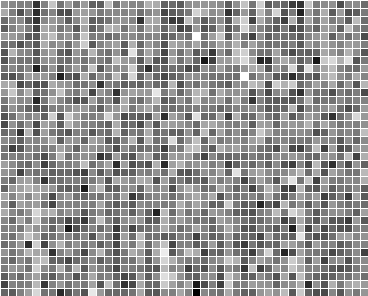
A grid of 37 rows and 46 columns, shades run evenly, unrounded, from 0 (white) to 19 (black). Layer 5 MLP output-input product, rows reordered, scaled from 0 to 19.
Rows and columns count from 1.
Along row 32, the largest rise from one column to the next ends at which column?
22
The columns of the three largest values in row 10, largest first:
8, 37, 21
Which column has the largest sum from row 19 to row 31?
15
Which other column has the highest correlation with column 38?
5
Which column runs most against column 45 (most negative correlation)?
35
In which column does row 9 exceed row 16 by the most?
19
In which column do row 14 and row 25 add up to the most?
44
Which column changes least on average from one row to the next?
23
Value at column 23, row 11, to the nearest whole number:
13
